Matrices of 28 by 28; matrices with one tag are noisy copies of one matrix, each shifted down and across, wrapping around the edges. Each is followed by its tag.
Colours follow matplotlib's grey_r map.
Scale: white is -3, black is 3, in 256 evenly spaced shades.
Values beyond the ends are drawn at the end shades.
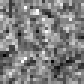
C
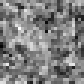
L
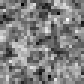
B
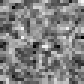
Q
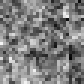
L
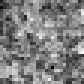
L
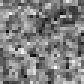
C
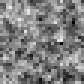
L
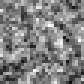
C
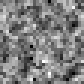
B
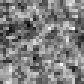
C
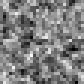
B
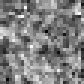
L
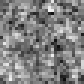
L
